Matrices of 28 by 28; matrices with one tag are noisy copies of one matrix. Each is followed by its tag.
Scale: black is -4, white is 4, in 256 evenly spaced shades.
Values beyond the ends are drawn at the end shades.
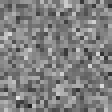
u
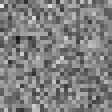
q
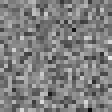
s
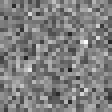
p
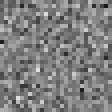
u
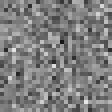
s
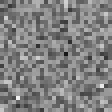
u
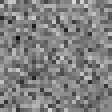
q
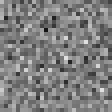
p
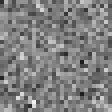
u
